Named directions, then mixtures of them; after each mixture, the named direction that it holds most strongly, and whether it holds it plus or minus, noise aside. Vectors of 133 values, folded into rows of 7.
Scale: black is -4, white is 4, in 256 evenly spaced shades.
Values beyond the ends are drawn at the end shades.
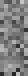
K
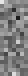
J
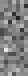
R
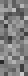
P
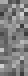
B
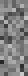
P, plus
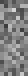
P, plus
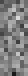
J, minus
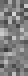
R, minus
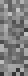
K, plus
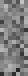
K, plus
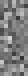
P, minus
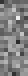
J, minus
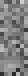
K, plus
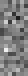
R, plus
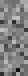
K, plus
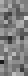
P, plus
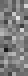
R, minus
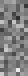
R, plus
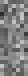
B, plus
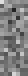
J, plus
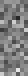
K, minus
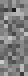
P, minus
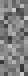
P, plus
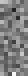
J, plus
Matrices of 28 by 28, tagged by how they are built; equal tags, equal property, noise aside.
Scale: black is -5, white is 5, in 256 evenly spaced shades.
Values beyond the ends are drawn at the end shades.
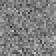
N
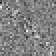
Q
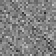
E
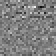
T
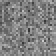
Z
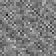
E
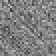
E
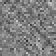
E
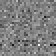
T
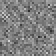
E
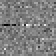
T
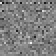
T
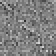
Q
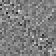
Q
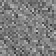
E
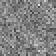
E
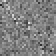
Q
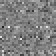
T
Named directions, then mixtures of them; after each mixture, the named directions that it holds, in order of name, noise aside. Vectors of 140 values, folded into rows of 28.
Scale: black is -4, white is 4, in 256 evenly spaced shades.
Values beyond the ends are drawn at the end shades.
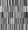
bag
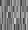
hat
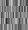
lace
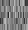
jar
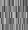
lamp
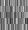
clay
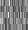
clay, hat, jar.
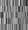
bag, lace, lamp.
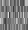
jar.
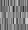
bag, clay, hat.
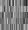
bag, jar, lamp.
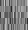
clay, lace.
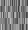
clay, hat.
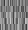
clay.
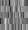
clay, jar.
